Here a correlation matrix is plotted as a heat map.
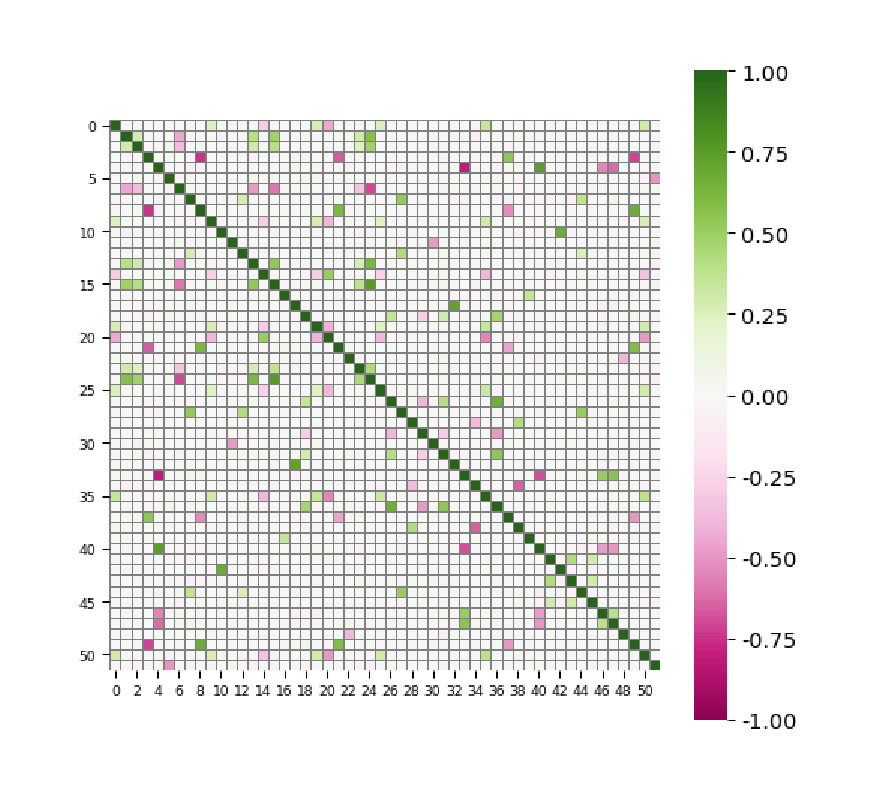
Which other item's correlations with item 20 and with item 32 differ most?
17
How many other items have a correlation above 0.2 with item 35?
5
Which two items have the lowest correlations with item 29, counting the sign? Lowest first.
36, 26
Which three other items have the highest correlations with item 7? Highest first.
27, 44, 12
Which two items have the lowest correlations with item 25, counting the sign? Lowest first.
20, 14
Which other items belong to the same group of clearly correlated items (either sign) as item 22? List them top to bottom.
48
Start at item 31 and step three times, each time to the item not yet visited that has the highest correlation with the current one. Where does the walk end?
18
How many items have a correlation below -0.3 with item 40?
3
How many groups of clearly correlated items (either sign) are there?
14
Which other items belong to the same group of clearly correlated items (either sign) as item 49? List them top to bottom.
3, 8, 21, 37
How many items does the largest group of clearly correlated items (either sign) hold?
8
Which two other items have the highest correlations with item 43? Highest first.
41, 45
